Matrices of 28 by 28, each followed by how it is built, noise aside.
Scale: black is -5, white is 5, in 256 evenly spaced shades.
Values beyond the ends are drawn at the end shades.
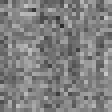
blocks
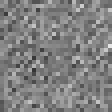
Hankel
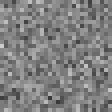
noise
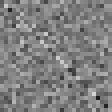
diagonal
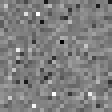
sparse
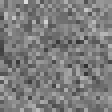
Toeplitz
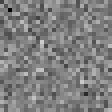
diagonal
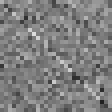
diagonal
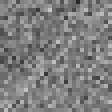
Hankel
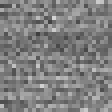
blocks
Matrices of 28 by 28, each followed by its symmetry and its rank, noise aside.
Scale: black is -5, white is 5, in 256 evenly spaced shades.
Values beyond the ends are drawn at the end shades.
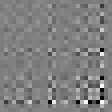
symmetric, rank one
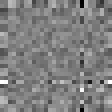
antisymmetric, rank two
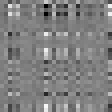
no symmetry, rank one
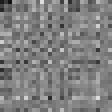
symmetric, rank two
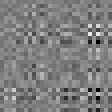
no symmetry, rank two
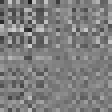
no symmetry, rank two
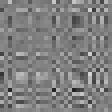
antisymmetric, rank two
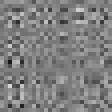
no symmetry, rank three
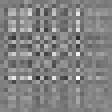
symmetric, rank one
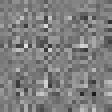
symmetric, rank three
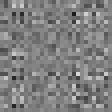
no symmetry, rank two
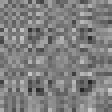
symmetric, rank two
